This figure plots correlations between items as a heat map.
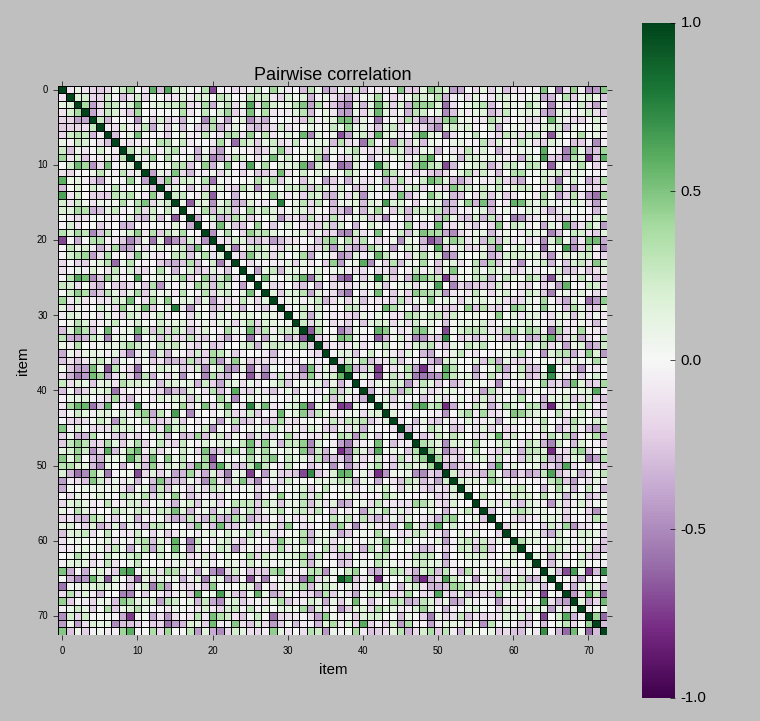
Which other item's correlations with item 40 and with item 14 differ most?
71
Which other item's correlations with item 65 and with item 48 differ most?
37
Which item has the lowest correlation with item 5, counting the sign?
50
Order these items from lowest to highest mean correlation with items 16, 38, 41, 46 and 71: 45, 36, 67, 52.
45, 36, 52, 67
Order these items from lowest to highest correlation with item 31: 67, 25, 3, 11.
67, 11, 3, 25
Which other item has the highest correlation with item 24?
52
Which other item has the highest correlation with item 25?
42
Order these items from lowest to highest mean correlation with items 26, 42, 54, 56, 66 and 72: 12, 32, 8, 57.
57, 12, 8, 32
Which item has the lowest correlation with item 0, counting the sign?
20
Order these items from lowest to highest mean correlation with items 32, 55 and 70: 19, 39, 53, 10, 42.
39, 19, 53, 10, 42
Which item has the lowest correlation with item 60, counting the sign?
17
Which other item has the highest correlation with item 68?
64
